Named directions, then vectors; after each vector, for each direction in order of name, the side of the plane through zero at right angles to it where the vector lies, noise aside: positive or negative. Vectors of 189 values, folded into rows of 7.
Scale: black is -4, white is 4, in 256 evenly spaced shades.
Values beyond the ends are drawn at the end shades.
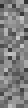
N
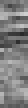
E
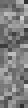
positive, positive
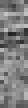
positive, positive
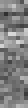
negative, negative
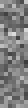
negative, negative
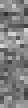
negative, negative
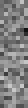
positive, positive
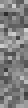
negative, negative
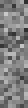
positive, positive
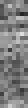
negative, positive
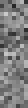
positive, positive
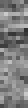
positive, positive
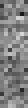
negative, positive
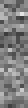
positive, negative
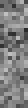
positive, positive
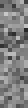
positive, positive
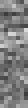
negative, negative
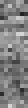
negative, positive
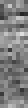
negative, positive
